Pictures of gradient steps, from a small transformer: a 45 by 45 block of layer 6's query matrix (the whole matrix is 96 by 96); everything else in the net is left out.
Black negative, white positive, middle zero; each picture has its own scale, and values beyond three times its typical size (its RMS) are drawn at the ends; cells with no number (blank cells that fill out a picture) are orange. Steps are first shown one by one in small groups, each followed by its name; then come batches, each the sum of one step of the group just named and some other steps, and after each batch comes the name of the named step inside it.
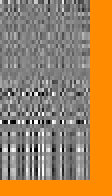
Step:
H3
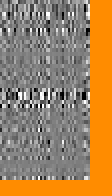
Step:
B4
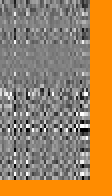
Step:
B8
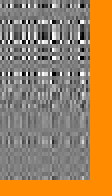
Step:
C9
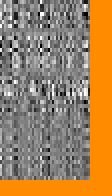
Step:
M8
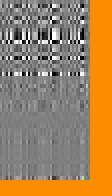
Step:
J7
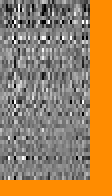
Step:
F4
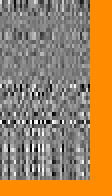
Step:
H3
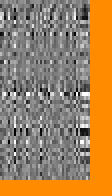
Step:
B8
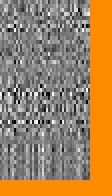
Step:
H3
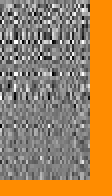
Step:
J7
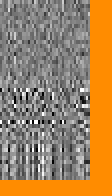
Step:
H3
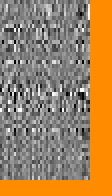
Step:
B4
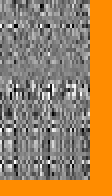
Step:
M8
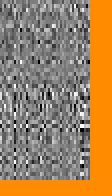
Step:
B8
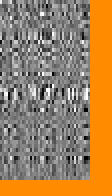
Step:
M8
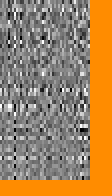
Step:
B8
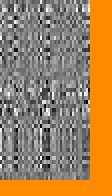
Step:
M8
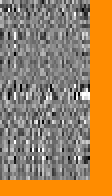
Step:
H3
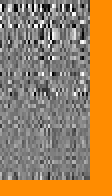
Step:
C9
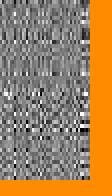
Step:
B8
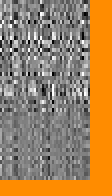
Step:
M8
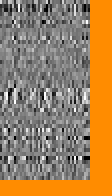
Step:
F4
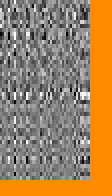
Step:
C9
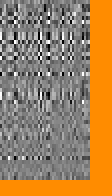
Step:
F4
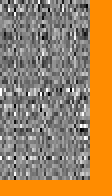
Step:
B8
